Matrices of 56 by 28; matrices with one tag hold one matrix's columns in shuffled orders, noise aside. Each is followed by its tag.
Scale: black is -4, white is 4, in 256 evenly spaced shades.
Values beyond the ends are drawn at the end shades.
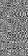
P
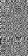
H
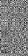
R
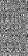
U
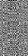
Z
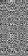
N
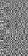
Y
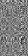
H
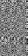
H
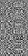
Y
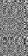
H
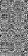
U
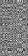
N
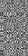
P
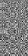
Y
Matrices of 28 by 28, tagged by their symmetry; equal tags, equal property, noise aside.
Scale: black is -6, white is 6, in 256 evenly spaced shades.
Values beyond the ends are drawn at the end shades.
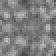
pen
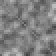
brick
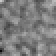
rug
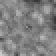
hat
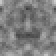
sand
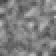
hat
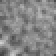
hat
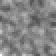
hat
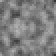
pen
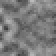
pen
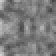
pen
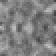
pen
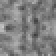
pen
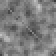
brick
